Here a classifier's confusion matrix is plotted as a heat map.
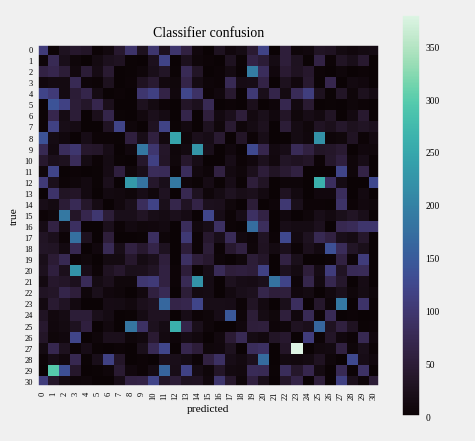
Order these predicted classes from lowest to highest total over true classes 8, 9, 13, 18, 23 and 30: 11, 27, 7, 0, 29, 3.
7, 29, 3, 11, 0, 27
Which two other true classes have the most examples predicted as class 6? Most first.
28, 18
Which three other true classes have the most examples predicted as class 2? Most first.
15, 29, 5
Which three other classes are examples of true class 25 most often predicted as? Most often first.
12, 8, 9
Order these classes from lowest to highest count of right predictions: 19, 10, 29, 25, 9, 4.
19, 4, 29, 10, 25, 9
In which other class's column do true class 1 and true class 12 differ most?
8
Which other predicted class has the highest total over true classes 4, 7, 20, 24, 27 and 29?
1
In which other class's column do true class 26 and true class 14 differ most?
24
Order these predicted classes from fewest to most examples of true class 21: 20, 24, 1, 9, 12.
12, 20, 1, 24, 9
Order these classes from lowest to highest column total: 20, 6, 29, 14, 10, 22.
6, 29, 14, 22, 20, 10
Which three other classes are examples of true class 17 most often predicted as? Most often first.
3, 22, 13
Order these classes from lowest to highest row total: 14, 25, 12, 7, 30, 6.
6, 7, 14, 30, 25, 12
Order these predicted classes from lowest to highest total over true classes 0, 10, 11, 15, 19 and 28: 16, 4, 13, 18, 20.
18, 4, 16, 13, 20
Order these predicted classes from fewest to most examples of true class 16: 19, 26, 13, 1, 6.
26, 6, 1, 13, 19
